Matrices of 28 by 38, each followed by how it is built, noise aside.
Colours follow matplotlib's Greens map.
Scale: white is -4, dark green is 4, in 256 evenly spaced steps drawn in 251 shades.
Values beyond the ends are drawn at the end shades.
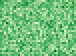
repeating columns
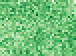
smooth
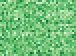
blocks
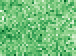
smooth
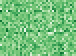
low rank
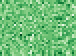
low rank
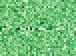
uneven rows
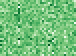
uneven columns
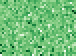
sparse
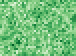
smooth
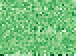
uneven rows
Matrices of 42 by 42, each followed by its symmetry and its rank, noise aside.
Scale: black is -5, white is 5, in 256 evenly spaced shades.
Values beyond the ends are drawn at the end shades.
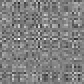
no symmetry, rank three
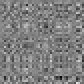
no symmetry, rank three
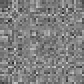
symmetric, rank four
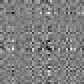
symmetric, rank two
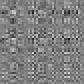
no symmetry, rank two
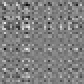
no symmetry, rank two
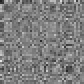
symmetric, rank three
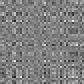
no symmetry, rank two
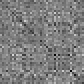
symmetric, rank four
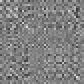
symmetric, rank three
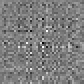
no symmetry, rank three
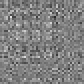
no symmetry, rank four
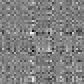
no symmetry, rank three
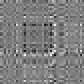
symmetric, rank two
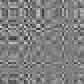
antisymmetric, rank two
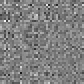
no symmetry, rank four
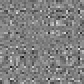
antisymmetric, rank four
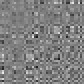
symmetric, rank three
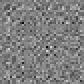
symmetric, rank four
